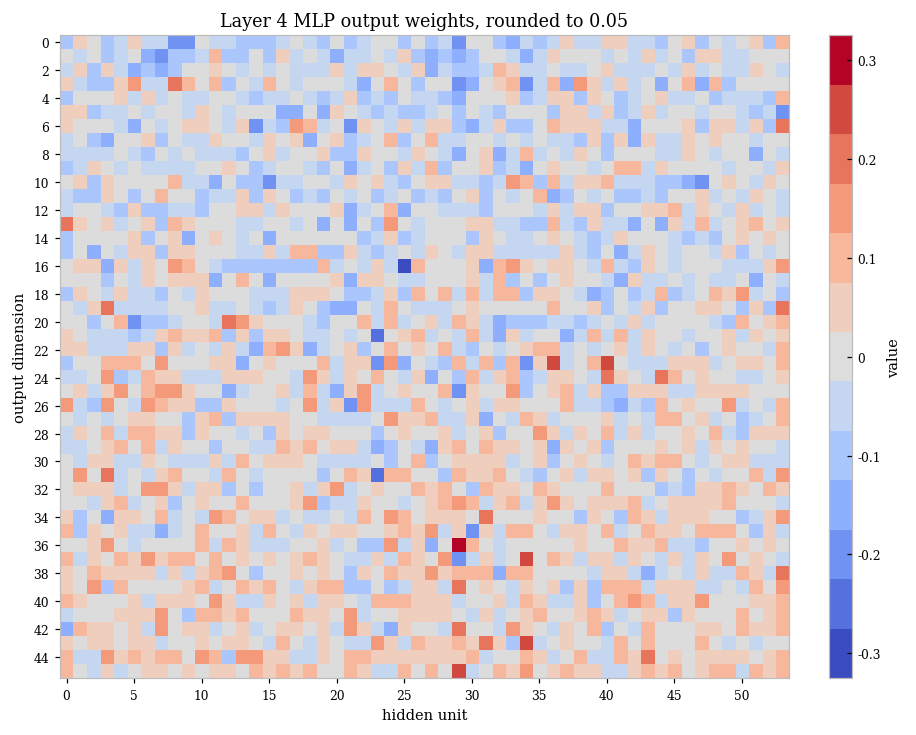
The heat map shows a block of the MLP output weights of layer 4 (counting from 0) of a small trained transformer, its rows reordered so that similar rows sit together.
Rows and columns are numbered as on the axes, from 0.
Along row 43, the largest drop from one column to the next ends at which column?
35
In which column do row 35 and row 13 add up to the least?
7
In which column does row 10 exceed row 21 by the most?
23
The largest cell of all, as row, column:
36, 29
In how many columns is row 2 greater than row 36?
13
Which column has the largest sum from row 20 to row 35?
53
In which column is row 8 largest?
34
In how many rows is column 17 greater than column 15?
21
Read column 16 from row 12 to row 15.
0.05 0 0 -0.05
